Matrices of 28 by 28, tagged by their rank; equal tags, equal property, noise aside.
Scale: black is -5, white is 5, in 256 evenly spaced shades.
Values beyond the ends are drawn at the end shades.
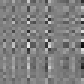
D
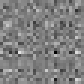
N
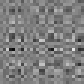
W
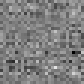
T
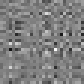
N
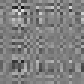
W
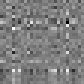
N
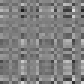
D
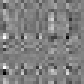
W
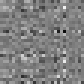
N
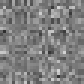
T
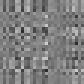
W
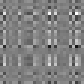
D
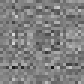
N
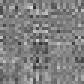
T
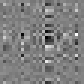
W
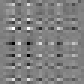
D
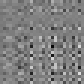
W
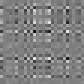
D
